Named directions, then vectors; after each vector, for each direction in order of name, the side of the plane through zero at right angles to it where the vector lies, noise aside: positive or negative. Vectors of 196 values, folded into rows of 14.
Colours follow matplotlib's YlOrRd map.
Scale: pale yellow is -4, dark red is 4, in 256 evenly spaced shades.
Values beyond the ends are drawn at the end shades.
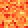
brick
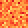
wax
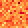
negative, positive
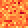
negative, positive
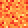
positive, positive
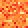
positive, negative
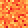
negative, negative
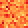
positive, positive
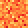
negative, negative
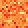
positive, negative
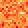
positive, negative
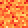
positive, positive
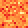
positive, negative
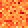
negative, positive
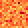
negative, positive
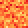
positive, positive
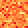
positive, negative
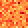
negative, positive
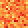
negative, negative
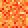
positive, negative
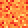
positive, positive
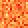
negative, negative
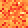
positive, negative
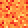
positive, positive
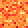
positive, negative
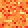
positive, negative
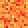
negative, negative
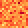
negative, positive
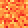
negative, negative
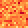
negative, positive
